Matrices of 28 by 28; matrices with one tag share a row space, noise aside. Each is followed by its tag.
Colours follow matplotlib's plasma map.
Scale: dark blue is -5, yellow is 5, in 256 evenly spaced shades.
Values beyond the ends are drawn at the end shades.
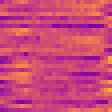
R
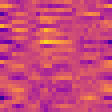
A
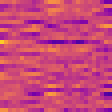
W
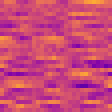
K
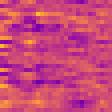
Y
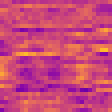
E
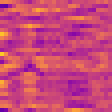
Y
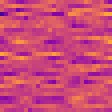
K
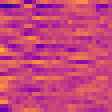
Y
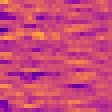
Y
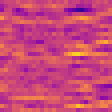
E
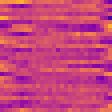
R
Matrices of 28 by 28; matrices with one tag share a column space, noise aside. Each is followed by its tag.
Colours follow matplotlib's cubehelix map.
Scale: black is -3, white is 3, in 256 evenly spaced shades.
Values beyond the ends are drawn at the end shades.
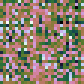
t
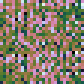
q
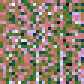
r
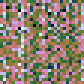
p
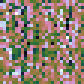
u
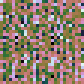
t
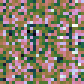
t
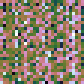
r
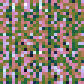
q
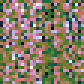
u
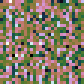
q
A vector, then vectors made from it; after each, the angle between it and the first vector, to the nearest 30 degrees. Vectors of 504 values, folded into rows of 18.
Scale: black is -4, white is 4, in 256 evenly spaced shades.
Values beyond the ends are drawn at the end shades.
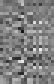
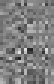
60 degrees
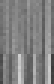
90 degrees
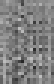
150 degrees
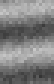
90 degrees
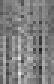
120 degrees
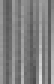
90 degrees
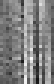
120 degrees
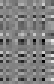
90 degrees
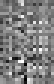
30 degrees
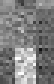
120 degrees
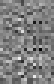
150 degrees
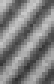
90 degrees
